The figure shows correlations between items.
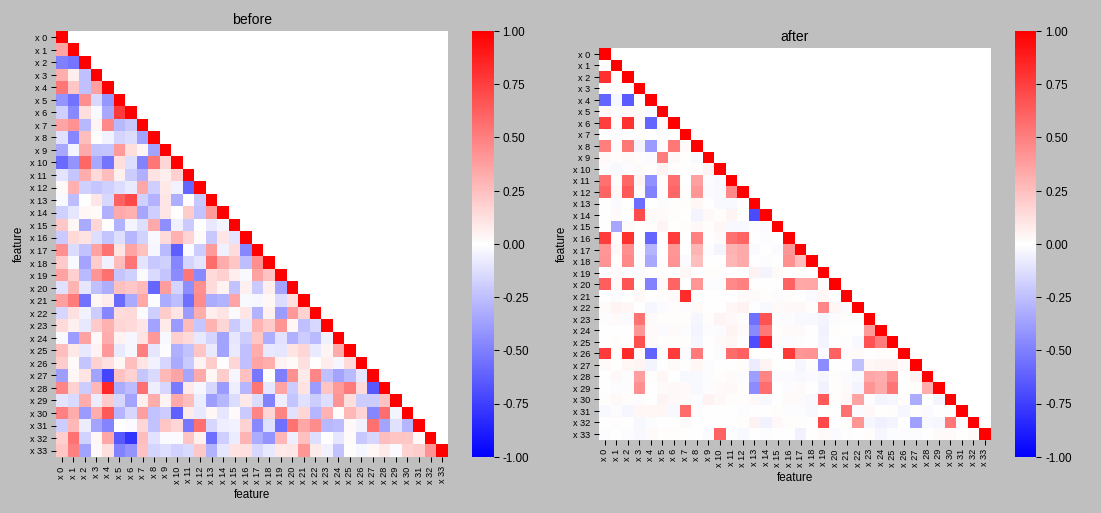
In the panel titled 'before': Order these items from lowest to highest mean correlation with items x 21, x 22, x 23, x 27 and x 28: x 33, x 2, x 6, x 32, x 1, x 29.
x 2, x 29, x 6, x 32, x 33, x 1
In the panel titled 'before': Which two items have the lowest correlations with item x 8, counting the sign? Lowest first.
x 20, x 1
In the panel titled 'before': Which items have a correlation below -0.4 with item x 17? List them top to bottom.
x 10, x 16, x 27, x 31
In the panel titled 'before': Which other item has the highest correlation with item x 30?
x 4
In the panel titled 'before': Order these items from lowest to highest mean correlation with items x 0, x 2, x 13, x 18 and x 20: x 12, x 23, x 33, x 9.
x 33, x 12, x 9, x 23
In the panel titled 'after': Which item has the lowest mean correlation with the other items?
x 4
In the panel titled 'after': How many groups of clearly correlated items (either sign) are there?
7
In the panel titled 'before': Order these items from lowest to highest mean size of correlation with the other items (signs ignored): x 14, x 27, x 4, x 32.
x 14, x 32, x 27, x 4
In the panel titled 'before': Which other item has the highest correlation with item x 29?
x 24
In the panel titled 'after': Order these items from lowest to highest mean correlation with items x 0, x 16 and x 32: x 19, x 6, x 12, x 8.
x 19, x 8, x 12, x 6
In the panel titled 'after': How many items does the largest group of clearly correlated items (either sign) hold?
12
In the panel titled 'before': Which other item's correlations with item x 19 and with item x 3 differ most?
x 11
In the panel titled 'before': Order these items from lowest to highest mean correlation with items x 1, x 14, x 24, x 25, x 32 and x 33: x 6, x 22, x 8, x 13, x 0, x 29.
x 6, x 13, x 8, x 22, x 29, x 0
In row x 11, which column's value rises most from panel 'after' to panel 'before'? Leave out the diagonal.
x 4
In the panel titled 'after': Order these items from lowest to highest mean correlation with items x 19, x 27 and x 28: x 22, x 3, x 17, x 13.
x 13, x 17, x 22, x 3
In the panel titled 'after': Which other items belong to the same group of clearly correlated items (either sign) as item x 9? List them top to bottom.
x 5
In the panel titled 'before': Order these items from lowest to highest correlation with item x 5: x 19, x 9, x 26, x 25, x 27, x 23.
x 19, x 25, x 26, x 23, x 27, x 9
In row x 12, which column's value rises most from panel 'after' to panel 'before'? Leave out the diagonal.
x 31
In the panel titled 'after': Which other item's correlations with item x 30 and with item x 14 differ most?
x 25
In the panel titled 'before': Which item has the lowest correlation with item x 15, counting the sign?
x 9
